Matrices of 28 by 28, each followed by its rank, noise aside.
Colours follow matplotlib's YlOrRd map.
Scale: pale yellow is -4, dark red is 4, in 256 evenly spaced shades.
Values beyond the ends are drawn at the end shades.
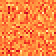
six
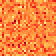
five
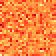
seven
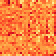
five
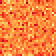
eight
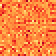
seven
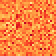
six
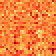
five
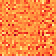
six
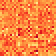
six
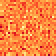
six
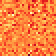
six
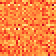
five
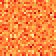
eight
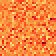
seven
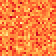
eight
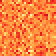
five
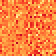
seven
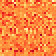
seven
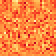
six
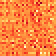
five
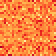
eight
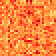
six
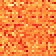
six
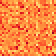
five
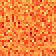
eight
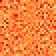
seven
